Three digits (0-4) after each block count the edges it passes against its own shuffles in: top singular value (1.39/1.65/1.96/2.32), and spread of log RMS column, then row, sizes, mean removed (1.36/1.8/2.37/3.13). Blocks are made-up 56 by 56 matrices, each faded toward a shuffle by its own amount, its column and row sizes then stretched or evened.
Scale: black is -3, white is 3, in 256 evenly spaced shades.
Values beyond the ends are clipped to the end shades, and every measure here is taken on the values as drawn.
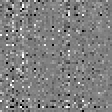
2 3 2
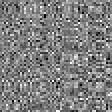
4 2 1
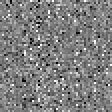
0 2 0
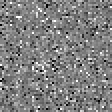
0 1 0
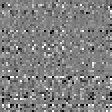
4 2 3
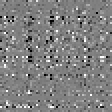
3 2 4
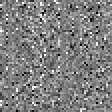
0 3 0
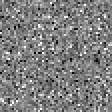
1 1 1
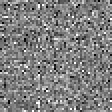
2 1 1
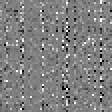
3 4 1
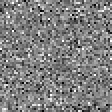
1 1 1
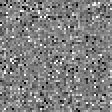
0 1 1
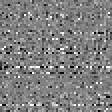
2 1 4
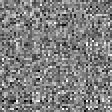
3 1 2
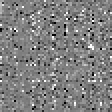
1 3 2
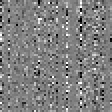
2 4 1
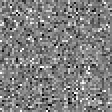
2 1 1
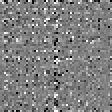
2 3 3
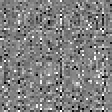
3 3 0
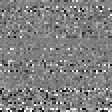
0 0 4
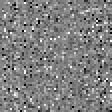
0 2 0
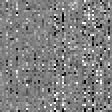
2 4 1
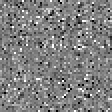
1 1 1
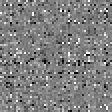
0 2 3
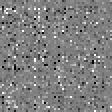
0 2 2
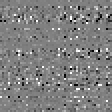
0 2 4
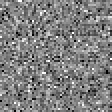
2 0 0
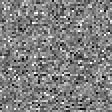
2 0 0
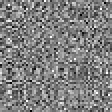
4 1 1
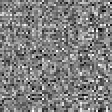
3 1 1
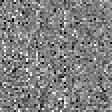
2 2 0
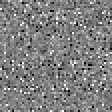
0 0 1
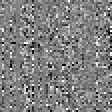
0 4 1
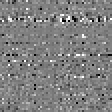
1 1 4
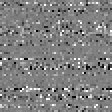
0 0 4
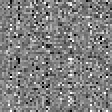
1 3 1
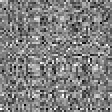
3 0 2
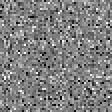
2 0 1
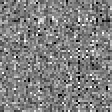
2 2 1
